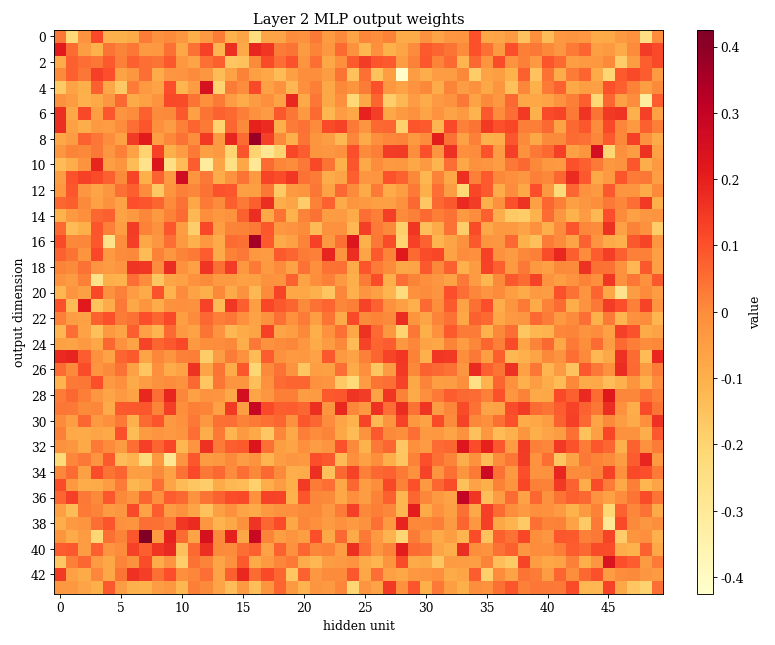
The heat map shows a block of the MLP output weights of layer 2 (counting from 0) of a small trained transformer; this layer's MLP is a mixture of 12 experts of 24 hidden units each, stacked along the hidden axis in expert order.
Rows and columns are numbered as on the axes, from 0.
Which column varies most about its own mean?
16
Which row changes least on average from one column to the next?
24
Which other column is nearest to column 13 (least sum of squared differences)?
5
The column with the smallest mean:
13
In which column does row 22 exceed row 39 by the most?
28
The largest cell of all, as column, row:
7, 39
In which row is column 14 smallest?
10
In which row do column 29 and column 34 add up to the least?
27
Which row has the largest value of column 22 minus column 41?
33
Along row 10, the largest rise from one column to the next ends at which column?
8
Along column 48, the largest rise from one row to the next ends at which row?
6
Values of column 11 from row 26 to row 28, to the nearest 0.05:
0.15 0.05 -0.05
